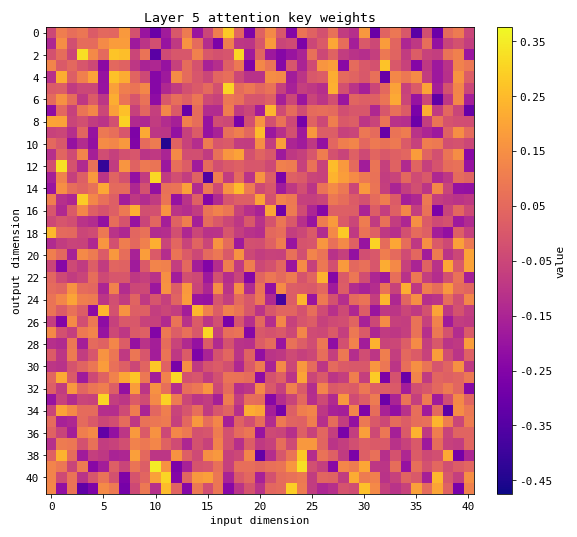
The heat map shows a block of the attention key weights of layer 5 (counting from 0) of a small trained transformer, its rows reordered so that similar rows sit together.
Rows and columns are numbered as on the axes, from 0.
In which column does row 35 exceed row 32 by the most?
40
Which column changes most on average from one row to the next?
22
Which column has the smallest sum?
15
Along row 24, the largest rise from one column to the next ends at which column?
23
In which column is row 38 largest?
24
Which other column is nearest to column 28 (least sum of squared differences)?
36
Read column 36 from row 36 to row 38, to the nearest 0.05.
-0.1 -0.2 -0.05
